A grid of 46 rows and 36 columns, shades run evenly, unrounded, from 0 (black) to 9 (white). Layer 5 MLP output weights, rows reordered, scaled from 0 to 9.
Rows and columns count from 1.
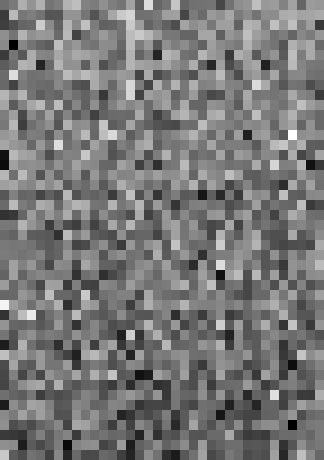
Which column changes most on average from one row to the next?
1
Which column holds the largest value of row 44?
26
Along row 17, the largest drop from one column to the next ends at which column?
35
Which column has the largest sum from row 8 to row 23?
33
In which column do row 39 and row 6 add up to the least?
18
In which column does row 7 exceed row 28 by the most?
25
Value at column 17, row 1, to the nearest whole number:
8
